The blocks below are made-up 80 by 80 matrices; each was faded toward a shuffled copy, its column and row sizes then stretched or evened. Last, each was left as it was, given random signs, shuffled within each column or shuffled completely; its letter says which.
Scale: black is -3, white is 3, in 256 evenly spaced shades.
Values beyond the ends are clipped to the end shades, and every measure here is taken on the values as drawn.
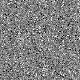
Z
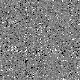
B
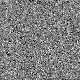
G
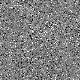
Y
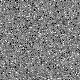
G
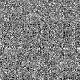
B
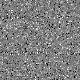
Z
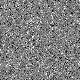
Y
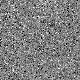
Y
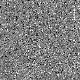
Z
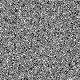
G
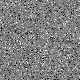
G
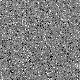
Y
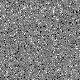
Y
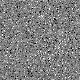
Y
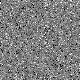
Y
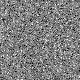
G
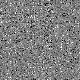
Z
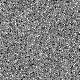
G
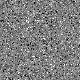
Z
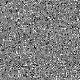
B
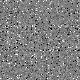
Z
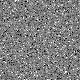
G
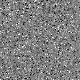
Y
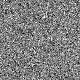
G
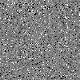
B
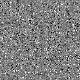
Z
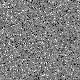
G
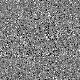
Z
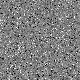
G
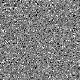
B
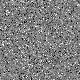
G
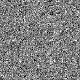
B
